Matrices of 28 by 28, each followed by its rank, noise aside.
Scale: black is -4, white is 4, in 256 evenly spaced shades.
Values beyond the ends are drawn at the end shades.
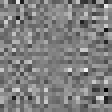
four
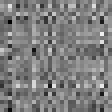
three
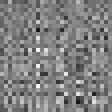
three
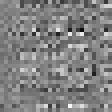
three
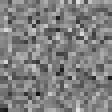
eight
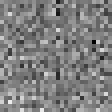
eight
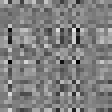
two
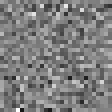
six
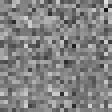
six
